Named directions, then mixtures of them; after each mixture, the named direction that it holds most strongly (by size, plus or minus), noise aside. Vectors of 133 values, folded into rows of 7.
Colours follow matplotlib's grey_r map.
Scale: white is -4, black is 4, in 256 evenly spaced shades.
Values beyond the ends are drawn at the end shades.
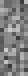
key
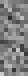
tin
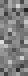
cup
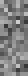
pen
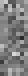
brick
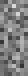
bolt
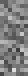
tin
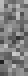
brick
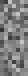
bolt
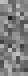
tin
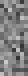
tin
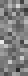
cup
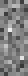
cup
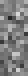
bolt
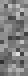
brick
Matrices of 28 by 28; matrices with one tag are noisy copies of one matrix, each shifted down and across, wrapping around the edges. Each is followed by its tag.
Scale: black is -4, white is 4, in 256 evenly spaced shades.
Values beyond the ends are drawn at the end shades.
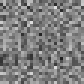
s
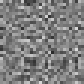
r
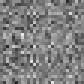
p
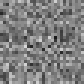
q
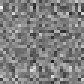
p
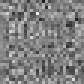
q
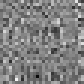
q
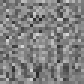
s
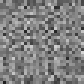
s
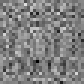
s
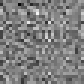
p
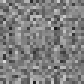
s
